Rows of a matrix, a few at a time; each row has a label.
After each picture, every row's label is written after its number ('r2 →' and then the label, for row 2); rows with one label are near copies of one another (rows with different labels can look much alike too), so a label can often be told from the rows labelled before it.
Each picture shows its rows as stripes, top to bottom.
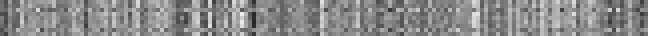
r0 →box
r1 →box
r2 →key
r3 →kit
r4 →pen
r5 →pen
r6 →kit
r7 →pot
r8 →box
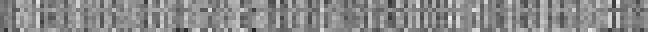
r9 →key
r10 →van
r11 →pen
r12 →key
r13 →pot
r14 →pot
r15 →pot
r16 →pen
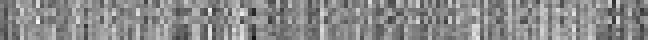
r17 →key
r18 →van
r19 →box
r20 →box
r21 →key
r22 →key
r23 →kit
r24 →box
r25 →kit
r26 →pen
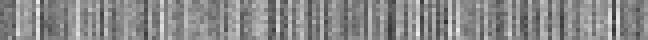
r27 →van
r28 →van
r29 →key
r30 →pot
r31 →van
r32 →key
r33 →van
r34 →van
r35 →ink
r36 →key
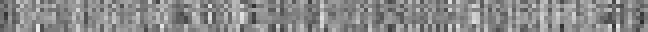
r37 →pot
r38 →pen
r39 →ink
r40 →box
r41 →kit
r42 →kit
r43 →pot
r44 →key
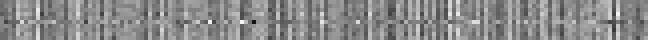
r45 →pot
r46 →pot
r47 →key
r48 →pot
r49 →key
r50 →pen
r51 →van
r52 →van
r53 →pot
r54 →key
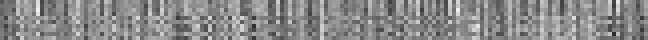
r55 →pot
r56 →key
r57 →pot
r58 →pot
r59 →box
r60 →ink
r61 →pen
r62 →kit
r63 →van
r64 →pen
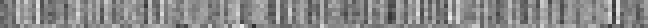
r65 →pot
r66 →key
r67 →van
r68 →van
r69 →ink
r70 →pot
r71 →pen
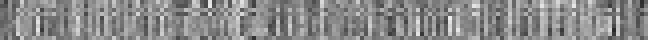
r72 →box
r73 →kit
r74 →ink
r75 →box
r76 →ink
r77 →ink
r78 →ink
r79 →van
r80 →van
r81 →pen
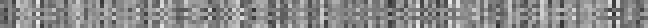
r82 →pot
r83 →van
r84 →box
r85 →key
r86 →box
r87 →key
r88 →van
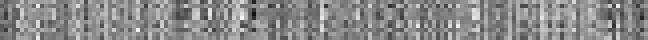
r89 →pen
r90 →key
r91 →pen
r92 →pen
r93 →kit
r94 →van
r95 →pot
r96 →box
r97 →key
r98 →ink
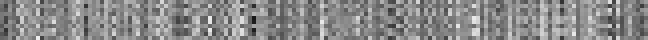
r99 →van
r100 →kit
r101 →key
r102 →van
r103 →pen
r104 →pen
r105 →pot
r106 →pen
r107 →box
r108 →key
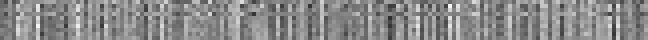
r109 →kit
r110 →key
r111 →ink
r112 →pen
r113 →ink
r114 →ink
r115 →ink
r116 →van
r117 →van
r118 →pot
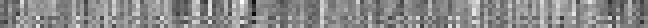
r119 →pen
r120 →box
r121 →kit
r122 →pen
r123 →van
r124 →kit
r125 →pot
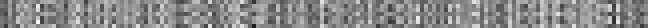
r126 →kit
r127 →pot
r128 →key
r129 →kit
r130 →van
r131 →key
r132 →box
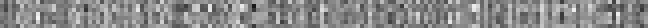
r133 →van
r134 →pen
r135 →kit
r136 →key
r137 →pot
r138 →ink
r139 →pen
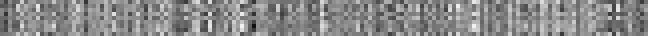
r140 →kit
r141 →pot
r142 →key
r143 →box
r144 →key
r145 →box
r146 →pen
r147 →kit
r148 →pot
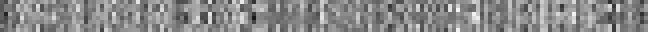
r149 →box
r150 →pot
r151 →pot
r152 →box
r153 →pen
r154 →kit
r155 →van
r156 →pot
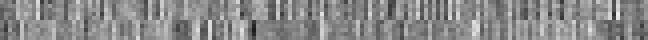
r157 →van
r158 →key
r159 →pot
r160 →pot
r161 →pot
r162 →kit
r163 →pen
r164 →pen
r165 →pen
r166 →box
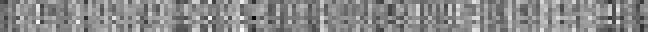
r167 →kit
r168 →key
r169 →key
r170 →ink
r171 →pen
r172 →key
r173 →box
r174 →kit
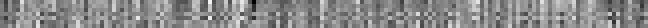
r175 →pen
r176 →box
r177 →pen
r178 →van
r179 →box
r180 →van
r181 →ink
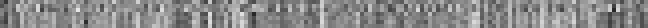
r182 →box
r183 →pot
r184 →van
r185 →pen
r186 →box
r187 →kit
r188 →box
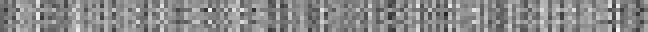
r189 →key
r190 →ink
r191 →box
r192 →key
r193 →van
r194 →kit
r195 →ink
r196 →key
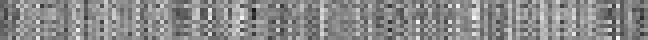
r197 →kit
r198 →pot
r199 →pen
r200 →pen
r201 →kit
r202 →ink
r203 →kit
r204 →ink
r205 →box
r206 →key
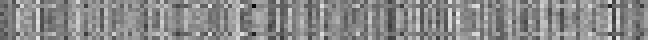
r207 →ink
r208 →pen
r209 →van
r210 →pot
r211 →van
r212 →pot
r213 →key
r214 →ink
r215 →pen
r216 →key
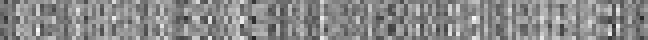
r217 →pen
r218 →van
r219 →ink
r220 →ink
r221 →kit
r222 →pen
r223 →van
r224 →key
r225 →pot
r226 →kit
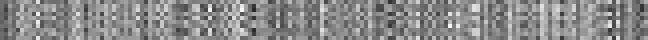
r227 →key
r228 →kit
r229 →kit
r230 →ink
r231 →box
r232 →key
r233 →ink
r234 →pen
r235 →kit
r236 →key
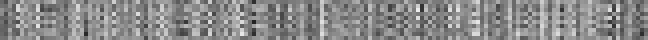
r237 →pen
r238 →van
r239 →van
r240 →box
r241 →ink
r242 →pen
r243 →pot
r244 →kit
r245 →kit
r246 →key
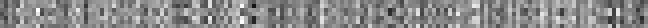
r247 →box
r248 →pen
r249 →key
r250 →pot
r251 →kit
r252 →pen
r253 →van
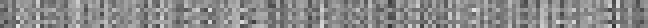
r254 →key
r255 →key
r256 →kit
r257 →pot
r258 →van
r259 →pen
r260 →pot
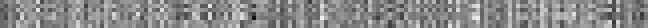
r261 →pot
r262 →kit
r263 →pot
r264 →box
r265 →pen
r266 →pot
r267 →ink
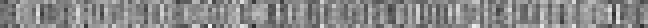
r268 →box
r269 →van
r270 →ink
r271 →van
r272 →van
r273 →key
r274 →kit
